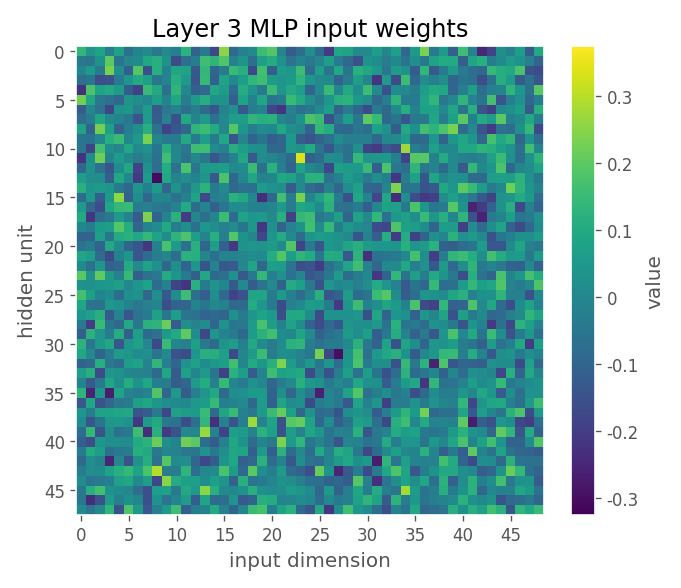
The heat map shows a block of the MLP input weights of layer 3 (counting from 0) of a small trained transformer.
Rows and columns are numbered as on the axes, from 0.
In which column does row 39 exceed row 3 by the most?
33
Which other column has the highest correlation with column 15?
7
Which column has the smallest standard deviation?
17
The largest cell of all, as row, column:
11, 23
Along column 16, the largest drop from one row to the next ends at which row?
20
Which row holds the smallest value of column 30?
21
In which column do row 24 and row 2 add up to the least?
18
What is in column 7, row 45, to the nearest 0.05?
-0.15
